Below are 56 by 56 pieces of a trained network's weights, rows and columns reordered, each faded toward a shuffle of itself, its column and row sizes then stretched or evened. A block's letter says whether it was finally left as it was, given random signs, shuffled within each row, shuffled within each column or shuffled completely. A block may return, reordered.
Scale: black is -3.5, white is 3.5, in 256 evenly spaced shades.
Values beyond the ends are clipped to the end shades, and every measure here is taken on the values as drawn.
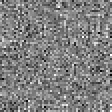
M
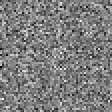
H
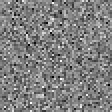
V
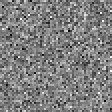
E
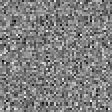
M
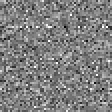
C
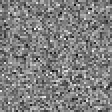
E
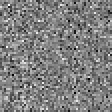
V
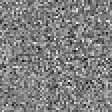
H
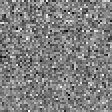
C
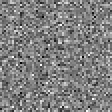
M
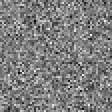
H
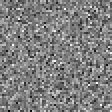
E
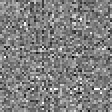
M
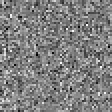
V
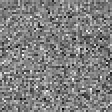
C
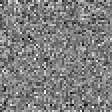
H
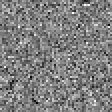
C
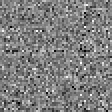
H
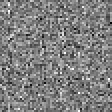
H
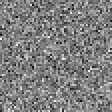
E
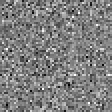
M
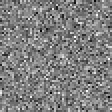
E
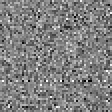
H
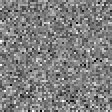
C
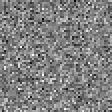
H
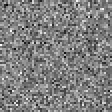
C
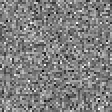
E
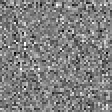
H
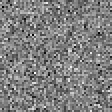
V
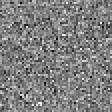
C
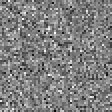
V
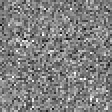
H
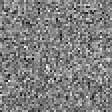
H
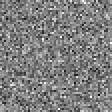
E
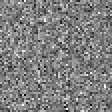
V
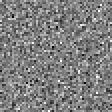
E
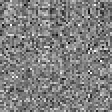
M
